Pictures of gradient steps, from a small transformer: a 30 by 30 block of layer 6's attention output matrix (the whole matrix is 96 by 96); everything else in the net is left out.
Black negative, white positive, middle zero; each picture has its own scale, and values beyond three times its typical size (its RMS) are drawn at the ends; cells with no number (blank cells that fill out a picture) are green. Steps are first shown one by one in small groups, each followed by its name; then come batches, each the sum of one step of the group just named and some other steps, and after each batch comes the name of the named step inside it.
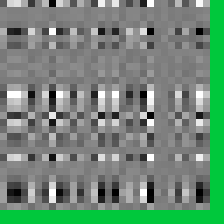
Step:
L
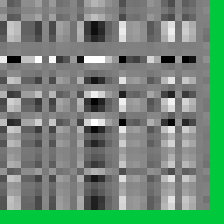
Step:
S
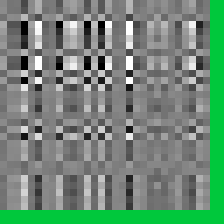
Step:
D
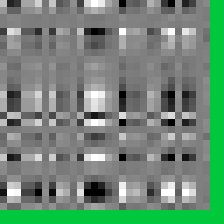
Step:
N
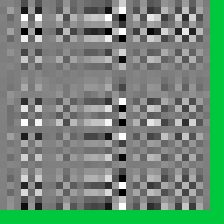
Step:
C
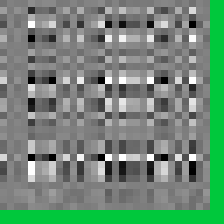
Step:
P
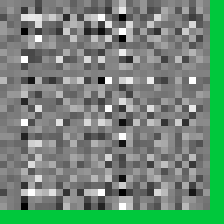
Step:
C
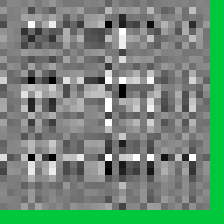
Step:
P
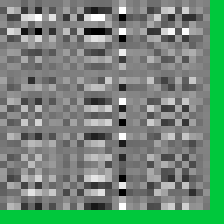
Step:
C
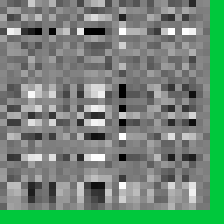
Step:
N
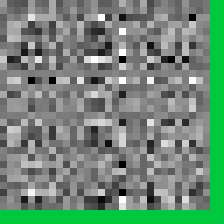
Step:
S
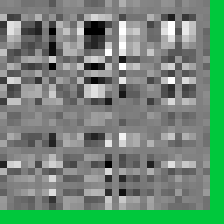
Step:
S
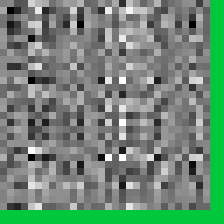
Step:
P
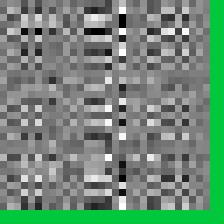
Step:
C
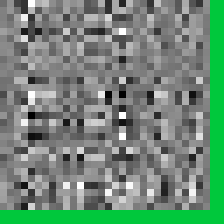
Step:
C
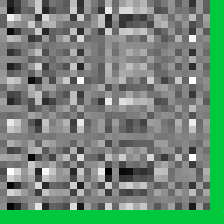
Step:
P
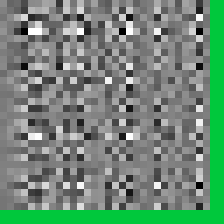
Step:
D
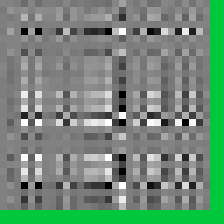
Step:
C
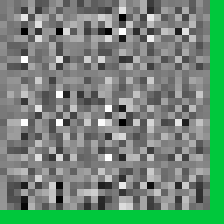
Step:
C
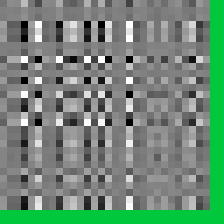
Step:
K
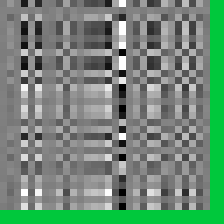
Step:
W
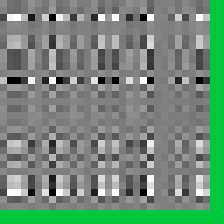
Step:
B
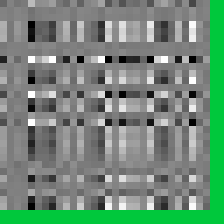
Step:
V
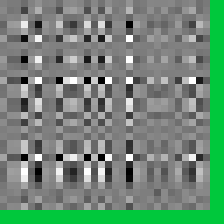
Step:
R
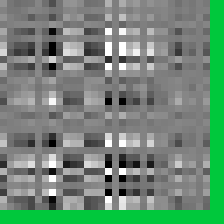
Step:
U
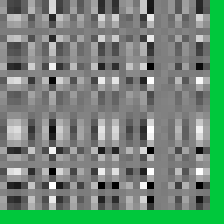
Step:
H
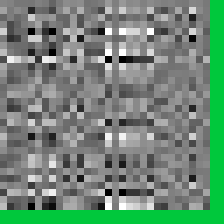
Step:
U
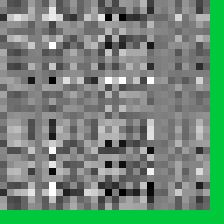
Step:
H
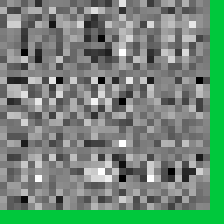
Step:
K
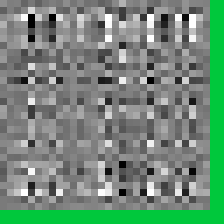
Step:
B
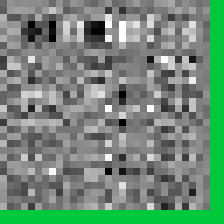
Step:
V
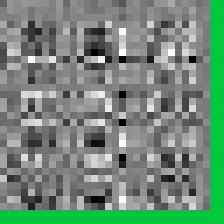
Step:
V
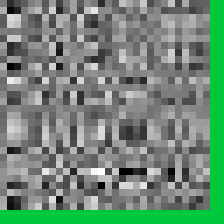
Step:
H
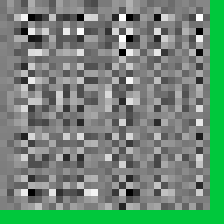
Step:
W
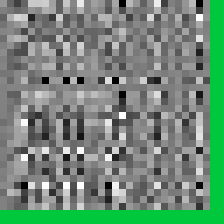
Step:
B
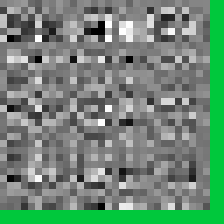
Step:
K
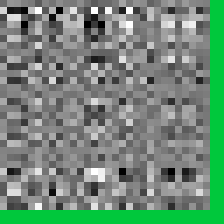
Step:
B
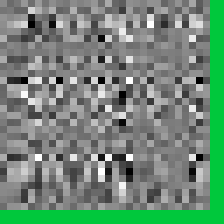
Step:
R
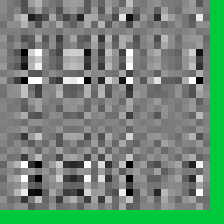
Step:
R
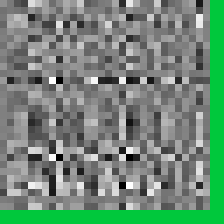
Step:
B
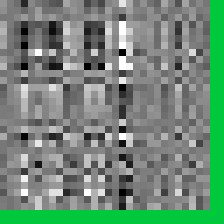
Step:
W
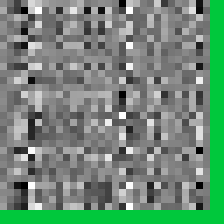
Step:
H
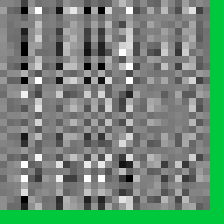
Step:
R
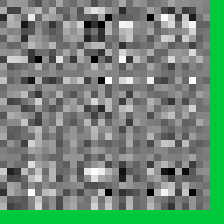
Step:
K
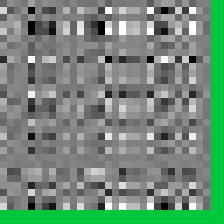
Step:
V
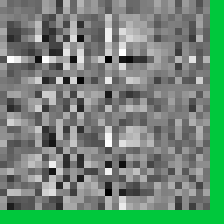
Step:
U
